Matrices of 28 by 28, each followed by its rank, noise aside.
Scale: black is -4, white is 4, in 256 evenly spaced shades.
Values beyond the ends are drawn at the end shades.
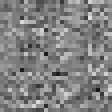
six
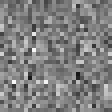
six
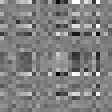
one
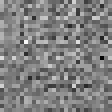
six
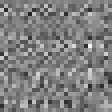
four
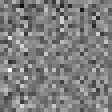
six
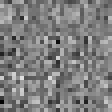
four
